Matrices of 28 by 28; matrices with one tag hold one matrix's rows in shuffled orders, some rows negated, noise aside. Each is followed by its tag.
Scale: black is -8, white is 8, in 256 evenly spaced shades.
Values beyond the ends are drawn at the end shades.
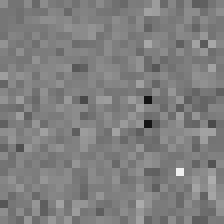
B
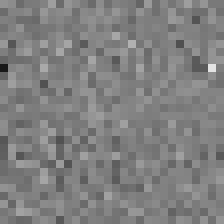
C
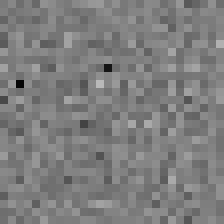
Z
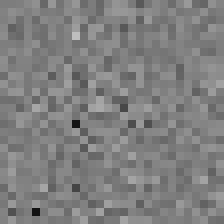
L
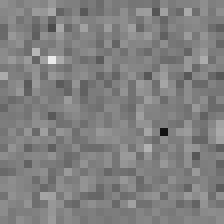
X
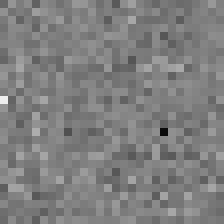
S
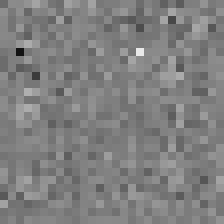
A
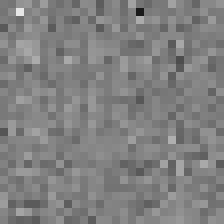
A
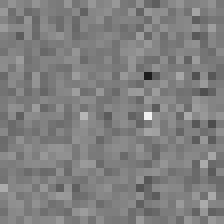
B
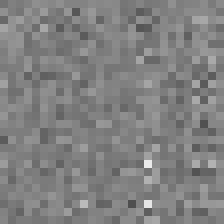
B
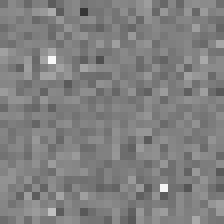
X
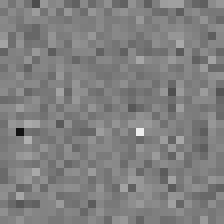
A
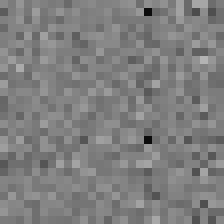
B
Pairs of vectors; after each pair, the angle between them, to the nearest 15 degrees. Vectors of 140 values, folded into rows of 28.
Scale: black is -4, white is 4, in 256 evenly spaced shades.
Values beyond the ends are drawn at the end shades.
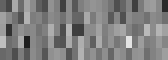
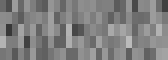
30 degrees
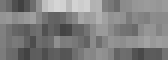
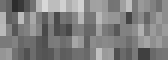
45 degrees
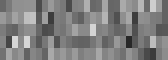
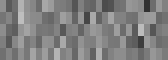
75 degrees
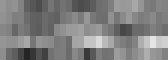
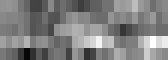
15 degrees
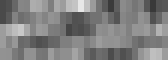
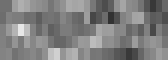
60 degrees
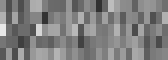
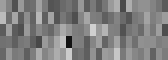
75 degrees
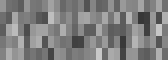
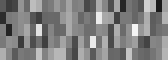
90 degrees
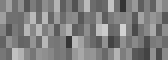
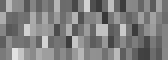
30 degrees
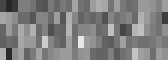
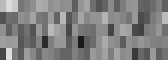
165 degrees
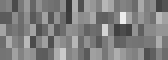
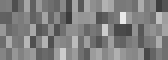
15 degrees
